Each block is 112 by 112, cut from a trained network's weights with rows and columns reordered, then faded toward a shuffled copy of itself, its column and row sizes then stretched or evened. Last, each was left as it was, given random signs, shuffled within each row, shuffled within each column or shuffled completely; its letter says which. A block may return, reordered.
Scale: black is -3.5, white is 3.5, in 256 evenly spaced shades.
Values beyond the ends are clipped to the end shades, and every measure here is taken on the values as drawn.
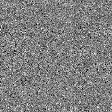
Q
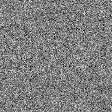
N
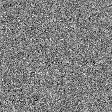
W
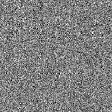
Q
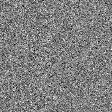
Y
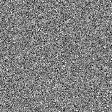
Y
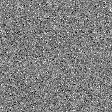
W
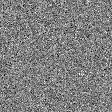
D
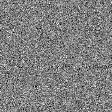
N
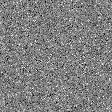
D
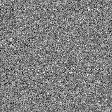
W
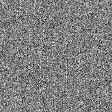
Y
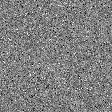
D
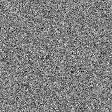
W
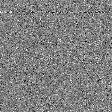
N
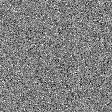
D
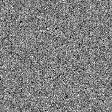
Y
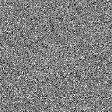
Q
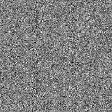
Q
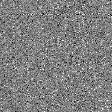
Q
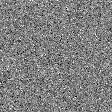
D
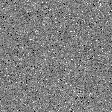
D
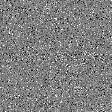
Q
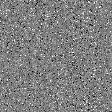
Y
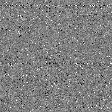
N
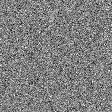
D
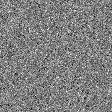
D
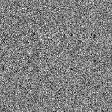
Q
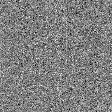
Y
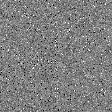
Y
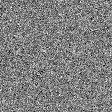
D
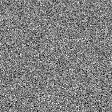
W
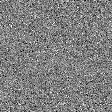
W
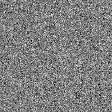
Y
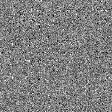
N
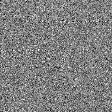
N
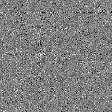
Q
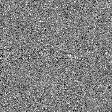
N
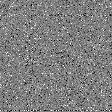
N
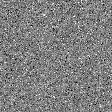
D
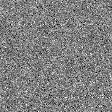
W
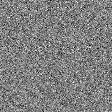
W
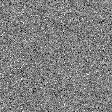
Y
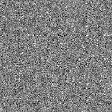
Q
